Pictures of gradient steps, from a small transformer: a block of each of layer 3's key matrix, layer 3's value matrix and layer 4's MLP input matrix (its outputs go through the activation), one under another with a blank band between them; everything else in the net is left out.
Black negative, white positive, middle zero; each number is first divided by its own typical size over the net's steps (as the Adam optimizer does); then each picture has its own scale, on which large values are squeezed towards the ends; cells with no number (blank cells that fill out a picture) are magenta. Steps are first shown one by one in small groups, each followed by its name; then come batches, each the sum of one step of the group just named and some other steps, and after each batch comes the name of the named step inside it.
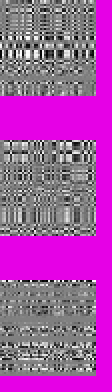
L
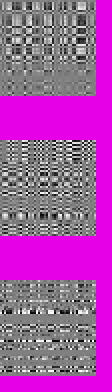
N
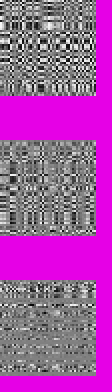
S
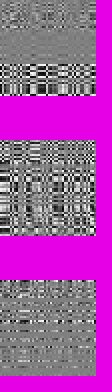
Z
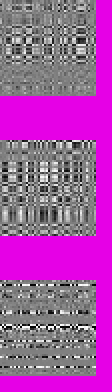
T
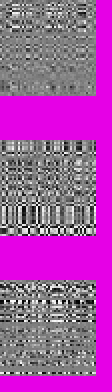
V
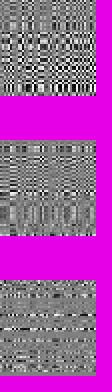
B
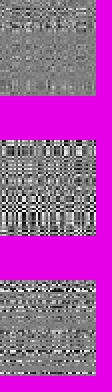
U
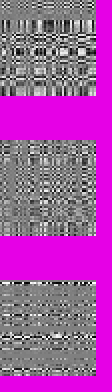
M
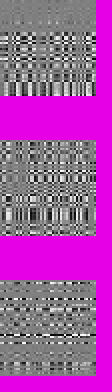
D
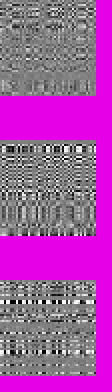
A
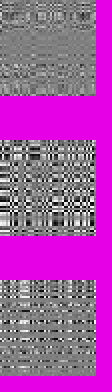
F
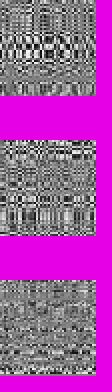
L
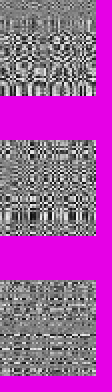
D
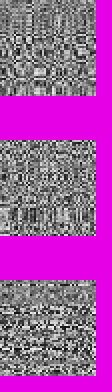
T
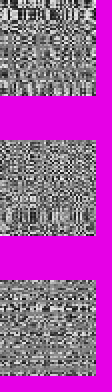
D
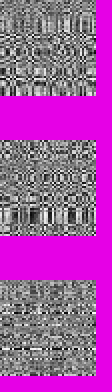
D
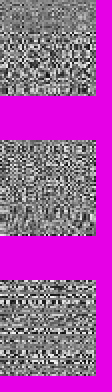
A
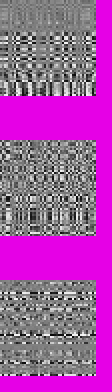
D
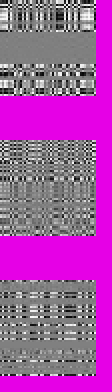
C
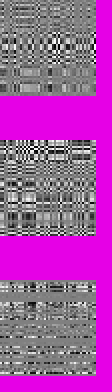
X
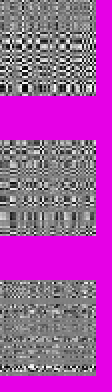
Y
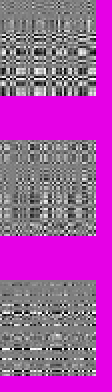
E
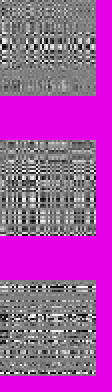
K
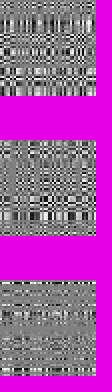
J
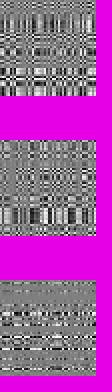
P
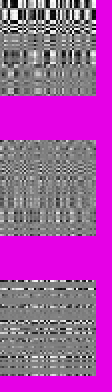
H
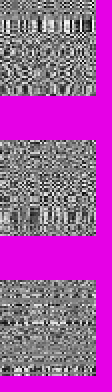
Y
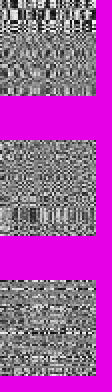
H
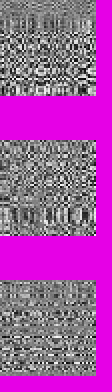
P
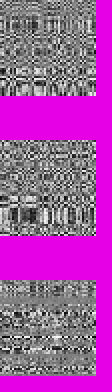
P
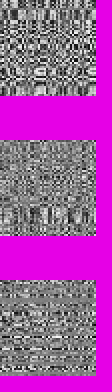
P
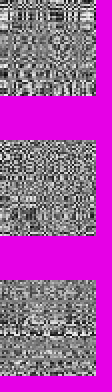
C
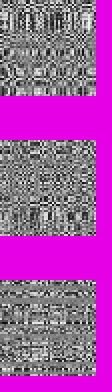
J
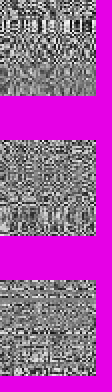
X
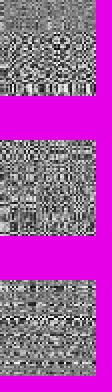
X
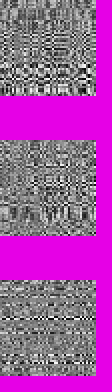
J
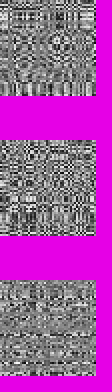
X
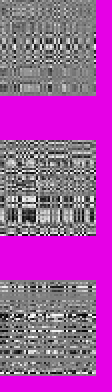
K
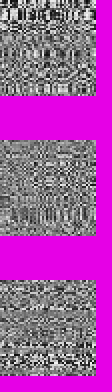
H
